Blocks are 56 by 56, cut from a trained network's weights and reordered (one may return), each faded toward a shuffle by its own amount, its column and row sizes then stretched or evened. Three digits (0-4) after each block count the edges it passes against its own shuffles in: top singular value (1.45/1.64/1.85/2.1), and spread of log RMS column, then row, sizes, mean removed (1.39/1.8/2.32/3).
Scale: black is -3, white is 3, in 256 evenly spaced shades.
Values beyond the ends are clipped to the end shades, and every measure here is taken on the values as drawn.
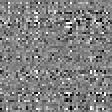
3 2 4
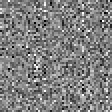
3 3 0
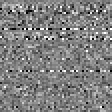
2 0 4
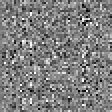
1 3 1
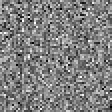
1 1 0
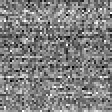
2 1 1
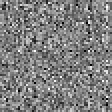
1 2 1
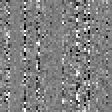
1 4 0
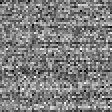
2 0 0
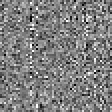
3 3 0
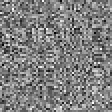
4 0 1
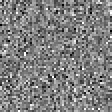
1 1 1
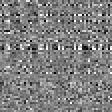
4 0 4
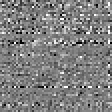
2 2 4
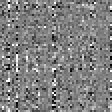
2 4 2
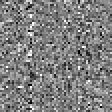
2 3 0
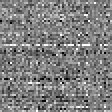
2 2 3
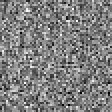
1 0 0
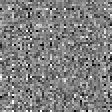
2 3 3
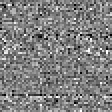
0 2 3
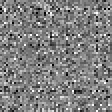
0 2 3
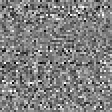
1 0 3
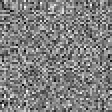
4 0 0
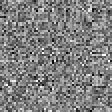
4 0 2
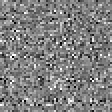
1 2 3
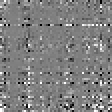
3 4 4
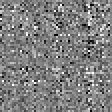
1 3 3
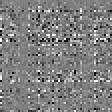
2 4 4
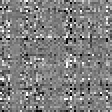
1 4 3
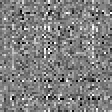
2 3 3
